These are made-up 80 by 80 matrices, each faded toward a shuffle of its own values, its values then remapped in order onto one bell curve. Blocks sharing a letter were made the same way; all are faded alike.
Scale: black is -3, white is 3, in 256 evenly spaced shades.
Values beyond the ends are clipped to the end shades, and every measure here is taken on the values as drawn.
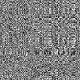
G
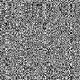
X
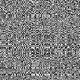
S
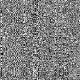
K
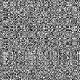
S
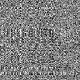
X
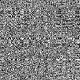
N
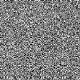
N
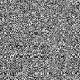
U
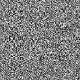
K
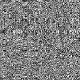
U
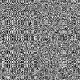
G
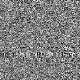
N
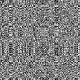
G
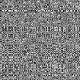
S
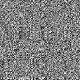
U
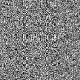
K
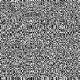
G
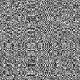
G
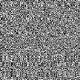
U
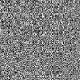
X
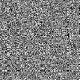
N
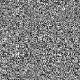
N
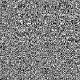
N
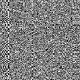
K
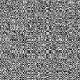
G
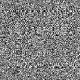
N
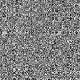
N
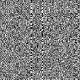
K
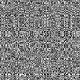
S
